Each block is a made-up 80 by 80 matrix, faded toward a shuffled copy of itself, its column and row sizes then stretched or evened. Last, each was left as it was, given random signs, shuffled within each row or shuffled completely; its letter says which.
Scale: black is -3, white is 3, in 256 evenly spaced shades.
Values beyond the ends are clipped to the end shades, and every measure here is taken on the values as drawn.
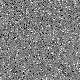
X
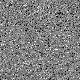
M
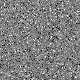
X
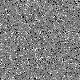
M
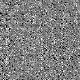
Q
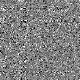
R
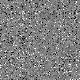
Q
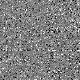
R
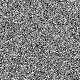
X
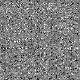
Q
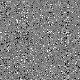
Q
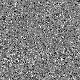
M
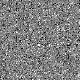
R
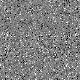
R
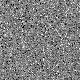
X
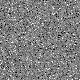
X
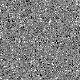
R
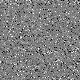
M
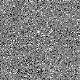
Q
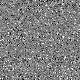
M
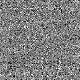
Q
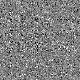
R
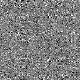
Q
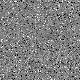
M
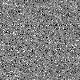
M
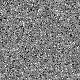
X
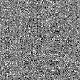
Q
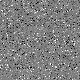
M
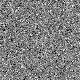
X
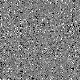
R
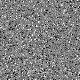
M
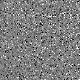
Q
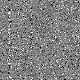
R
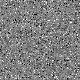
M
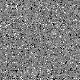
Q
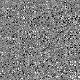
Q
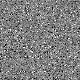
M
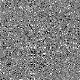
Q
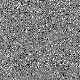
M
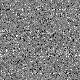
M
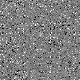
Q
